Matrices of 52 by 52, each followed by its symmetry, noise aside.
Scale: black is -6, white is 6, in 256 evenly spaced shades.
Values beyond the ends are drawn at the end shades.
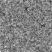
symmetric across the other diagonal.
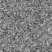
no symmetry.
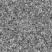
same after a half turn.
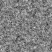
same after a half turn.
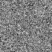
symmetric across the other diagonal.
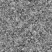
same after a half turn.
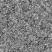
symmetric across the other diagonal.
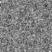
symmetric across the other diagonal.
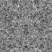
mirrored left to right.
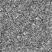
symmetric.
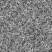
symmetric.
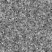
same after a half turn.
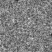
symmetric across the other diagonal.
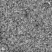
symmetric across the other diagonal.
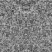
mirrored left to right.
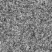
no symmetry.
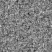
same after a half turn.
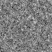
symmetric across the other diagonal.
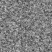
no symmetry.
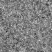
symmetric across the other diagonal.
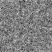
same after a half turn.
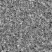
no symmetry.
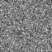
symmetric across the other diagonal.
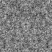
mirrored left to right.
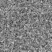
symmetric.
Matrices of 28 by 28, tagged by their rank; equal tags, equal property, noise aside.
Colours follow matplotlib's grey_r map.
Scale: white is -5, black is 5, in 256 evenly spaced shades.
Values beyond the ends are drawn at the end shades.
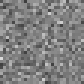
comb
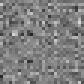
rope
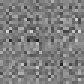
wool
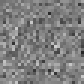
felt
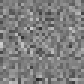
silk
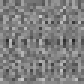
wool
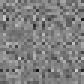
wool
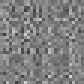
wool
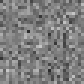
rope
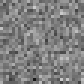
comb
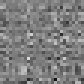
silk
